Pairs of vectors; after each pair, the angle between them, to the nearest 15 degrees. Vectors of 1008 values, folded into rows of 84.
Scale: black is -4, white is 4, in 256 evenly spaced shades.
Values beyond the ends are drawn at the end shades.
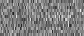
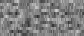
105 degrees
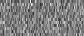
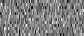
60 degrees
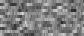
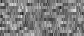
150 degrees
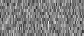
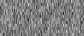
75 degrees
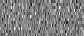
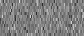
75 degrees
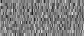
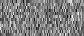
90 degrees
